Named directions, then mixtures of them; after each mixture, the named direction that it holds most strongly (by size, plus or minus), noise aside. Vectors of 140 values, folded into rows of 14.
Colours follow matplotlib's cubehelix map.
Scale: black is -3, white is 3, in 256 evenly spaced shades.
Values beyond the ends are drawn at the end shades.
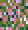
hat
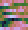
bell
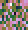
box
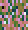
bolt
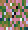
hat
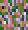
bolt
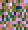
box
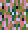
bolt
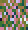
hat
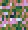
box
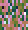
bolt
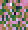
box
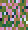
hat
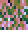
hat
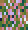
hat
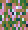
box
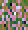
box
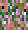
bolt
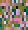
bolt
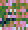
bell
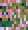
hat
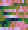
bell
